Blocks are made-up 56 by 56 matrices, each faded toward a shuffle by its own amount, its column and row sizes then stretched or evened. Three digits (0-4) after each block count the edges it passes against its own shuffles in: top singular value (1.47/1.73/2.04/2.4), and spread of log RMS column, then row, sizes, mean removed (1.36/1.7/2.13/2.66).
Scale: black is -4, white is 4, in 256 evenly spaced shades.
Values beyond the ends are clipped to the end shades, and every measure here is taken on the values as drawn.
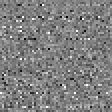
0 0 3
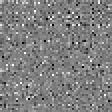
2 1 2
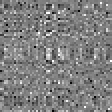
4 2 2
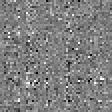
0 3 1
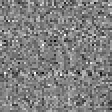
2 0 3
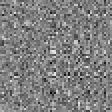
3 3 1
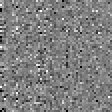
1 3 0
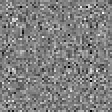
3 2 1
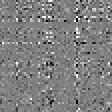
3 4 4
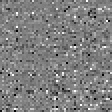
2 2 2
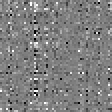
2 4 3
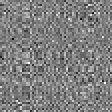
4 0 2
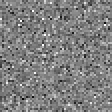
0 0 0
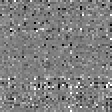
0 2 4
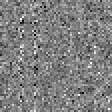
1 2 0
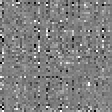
1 4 3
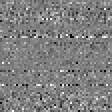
1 0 4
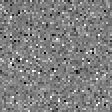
0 0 1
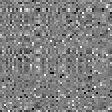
4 0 2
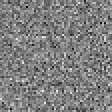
2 1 1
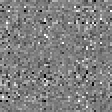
1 3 3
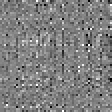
3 3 3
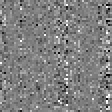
2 4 0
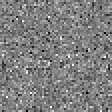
0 0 0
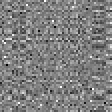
4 0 1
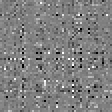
2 3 3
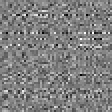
3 1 4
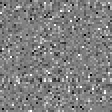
2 0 0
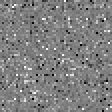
0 0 2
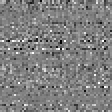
2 0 4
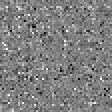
0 0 2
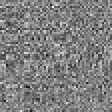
3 0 3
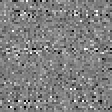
2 0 3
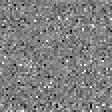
1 0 1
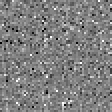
1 1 1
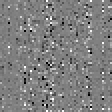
0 4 0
